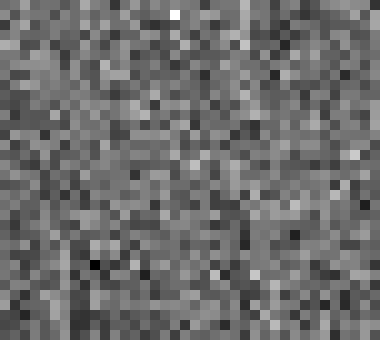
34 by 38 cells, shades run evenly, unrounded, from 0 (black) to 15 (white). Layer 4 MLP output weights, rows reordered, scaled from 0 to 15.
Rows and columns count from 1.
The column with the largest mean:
26
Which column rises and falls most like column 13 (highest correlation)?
1
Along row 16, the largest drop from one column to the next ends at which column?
37
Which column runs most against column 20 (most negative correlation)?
32
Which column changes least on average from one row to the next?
5
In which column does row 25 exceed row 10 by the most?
12
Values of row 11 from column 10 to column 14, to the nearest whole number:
8 8 7 8 10
